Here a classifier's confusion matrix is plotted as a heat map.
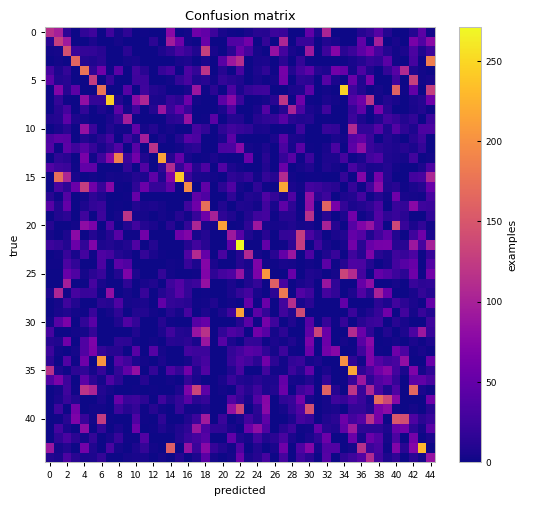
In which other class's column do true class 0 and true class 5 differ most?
42
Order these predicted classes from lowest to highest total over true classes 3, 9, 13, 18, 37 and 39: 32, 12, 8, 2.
12, 2, 8, 32
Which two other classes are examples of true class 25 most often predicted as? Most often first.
34, 35
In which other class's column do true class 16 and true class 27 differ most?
4
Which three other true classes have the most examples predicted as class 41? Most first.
40, 4, 34
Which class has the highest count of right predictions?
22
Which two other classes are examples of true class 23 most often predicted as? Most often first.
17, 28
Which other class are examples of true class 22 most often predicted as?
29
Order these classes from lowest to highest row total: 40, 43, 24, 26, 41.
24, 26, 41, 40, 43
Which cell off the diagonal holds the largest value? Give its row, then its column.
6, 34
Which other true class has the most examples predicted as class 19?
9
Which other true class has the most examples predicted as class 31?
41
